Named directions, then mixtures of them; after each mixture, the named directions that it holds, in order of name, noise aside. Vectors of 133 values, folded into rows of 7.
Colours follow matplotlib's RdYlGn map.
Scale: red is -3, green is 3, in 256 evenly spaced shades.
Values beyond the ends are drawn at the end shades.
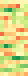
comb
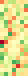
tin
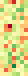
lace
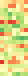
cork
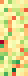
tin.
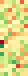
tin.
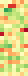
comb, cork.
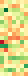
comb, tin.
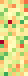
cork, tin.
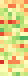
cork.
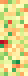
tin.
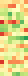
cork.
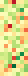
lace.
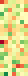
tin.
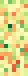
lace, tin.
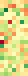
comb, cork, tin.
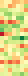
cork.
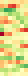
comb, cork.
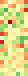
cork, tin.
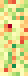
lace.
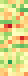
cork, lace.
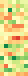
comb, cork.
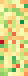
comb, tin.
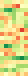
comb.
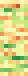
comb.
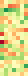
comb, cork, tin.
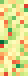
tin.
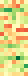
comb, lace.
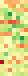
cork.
